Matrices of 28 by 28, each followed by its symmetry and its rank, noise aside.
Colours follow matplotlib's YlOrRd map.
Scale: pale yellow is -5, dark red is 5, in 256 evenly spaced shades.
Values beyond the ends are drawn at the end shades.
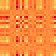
symmetric, rank one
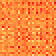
no symmetry, rank three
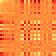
symmetric, rank one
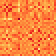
symmetric, rank three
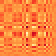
symmetric, rank one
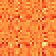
no symmetry, rank three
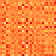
antisymmetric, rank two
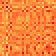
symmetric, rank three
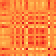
symmetric, rank one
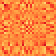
symmetric, rank two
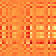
no symmetry, rank one
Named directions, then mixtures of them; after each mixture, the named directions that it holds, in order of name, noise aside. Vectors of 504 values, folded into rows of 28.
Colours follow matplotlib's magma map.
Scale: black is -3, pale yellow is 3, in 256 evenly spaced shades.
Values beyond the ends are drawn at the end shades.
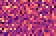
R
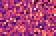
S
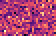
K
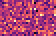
K, S.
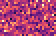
K, R, S.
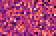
S.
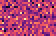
R.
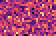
K.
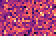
K, S.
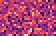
K.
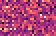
R.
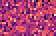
R, S.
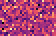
R.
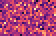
S.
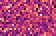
R, S.
